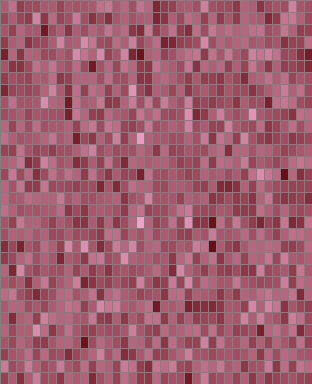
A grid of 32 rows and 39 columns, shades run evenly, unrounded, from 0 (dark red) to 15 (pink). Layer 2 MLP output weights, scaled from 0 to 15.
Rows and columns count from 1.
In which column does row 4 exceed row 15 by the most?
11
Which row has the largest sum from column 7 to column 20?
4
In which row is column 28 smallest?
16
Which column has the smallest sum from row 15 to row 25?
13
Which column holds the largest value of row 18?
24
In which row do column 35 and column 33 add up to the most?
15
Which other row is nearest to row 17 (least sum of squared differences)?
18
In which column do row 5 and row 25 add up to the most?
34
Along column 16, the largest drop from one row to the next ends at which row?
23
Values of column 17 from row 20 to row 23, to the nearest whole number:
8 12 8 6
